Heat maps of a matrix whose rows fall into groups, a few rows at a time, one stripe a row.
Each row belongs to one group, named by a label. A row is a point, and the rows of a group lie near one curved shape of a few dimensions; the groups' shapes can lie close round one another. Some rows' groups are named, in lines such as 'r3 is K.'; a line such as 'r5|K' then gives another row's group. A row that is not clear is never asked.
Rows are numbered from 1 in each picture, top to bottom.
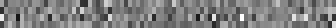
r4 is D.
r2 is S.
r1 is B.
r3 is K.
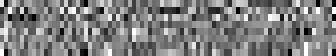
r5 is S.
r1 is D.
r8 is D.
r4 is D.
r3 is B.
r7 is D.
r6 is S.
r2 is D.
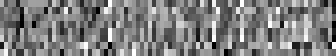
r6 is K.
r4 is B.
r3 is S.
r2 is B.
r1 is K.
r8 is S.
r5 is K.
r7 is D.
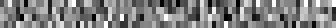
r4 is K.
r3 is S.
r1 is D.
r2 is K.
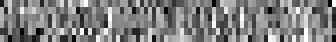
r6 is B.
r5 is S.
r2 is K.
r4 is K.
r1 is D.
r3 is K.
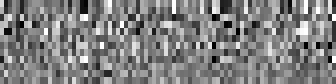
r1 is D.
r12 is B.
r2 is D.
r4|S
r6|K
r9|D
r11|S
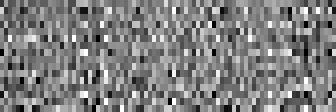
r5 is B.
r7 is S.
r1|D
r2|D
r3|D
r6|B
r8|D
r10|D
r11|B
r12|S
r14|D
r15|B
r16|S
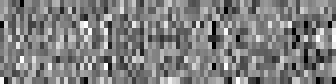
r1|S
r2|K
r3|B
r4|D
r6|D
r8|D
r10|K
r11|S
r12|D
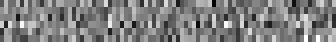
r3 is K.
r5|S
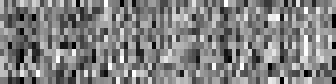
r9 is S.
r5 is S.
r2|D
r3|B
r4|B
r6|D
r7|B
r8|S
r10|K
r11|S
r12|B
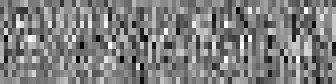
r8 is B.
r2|S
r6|B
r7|K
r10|D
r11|B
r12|D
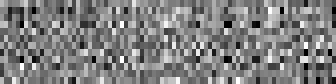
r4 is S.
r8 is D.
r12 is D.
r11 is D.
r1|S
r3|D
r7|D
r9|S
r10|S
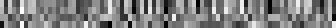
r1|K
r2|K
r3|B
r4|S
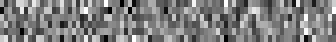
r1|K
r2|S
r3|D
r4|K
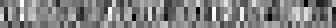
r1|S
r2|K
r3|K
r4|D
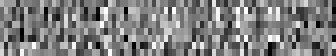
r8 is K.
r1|K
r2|B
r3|B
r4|D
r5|S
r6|B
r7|B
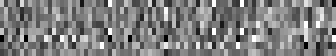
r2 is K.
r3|K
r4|D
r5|K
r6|S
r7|D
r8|S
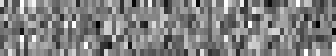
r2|S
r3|S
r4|B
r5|B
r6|S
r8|D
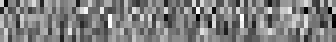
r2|D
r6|S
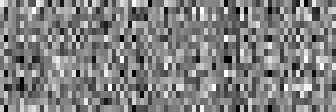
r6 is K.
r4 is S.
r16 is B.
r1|S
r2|B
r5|K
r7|K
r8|B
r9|S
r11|K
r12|S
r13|B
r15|S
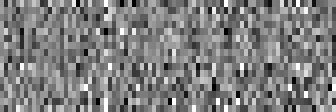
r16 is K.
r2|K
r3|B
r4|B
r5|S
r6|D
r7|S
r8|B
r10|K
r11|B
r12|K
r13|D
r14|D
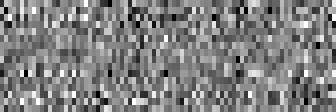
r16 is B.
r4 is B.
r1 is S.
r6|K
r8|B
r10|S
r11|S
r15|S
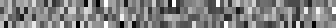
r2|D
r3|S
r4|K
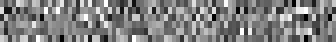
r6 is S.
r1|K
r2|B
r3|D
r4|B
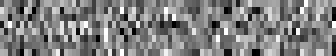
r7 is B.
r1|S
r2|S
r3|B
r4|D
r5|K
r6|B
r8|S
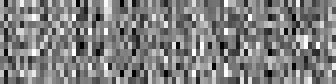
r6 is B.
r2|B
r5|K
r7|D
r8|B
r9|D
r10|K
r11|K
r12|B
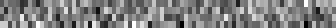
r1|S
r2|B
